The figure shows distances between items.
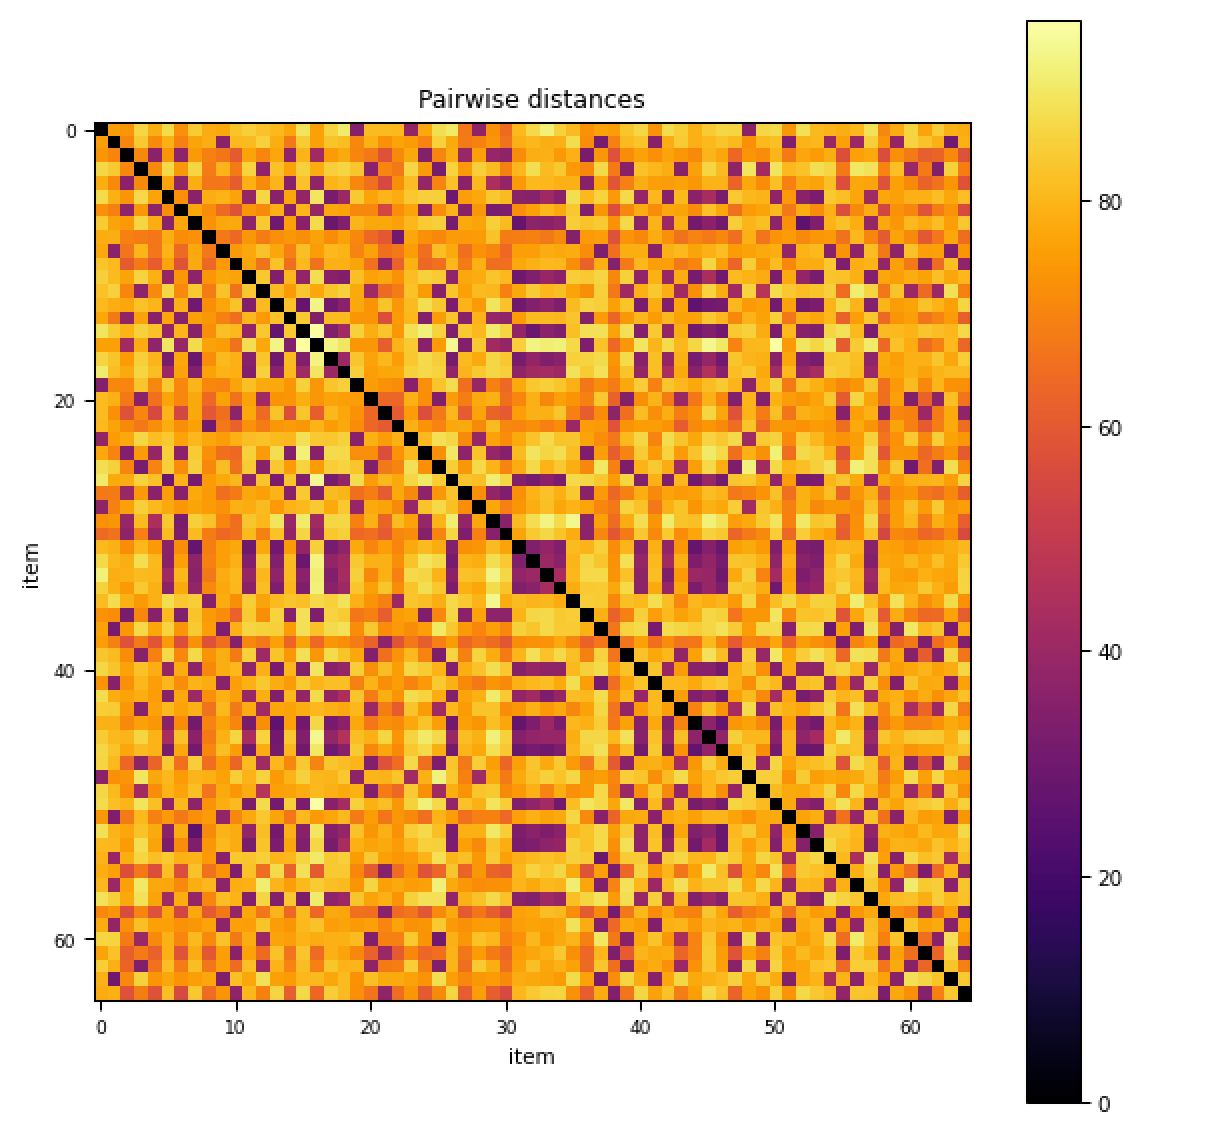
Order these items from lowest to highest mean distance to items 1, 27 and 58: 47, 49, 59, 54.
59, 54, 47, 49
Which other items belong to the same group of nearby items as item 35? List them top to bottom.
8, 22
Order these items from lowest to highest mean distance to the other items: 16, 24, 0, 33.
33, 24, 16, 0
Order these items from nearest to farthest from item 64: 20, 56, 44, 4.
4, 20, 44, 56
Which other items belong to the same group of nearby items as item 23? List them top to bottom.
0, 19, 28, 48
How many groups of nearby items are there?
7
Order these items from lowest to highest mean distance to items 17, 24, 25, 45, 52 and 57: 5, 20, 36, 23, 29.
5, 20, 36, 29, 23
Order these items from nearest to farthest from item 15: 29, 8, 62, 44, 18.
44, 18, 8, 62, 29
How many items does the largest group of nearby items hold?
21
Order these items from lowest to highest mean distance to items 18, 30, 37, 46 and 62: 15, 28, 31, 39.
31, 15, 39, 28
